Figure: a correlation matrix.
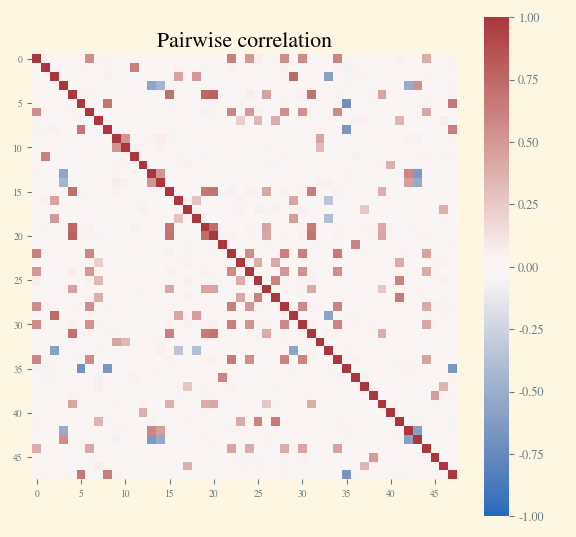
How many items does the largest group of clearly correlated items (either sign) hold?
8
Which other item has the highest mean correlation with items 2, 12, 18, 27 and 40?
29
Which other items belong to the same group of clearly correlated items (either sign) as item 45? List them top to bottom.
38
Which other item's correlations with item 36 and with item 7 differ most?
21
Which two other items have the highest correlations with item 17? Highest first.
46, 37
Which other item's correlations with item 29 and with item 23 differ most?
2
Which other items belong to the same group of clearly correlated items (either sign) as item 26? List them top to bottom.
4, 15, 19, 20, 31, 39
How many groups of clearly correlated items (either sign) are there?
12
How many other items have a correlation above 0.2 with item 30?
7
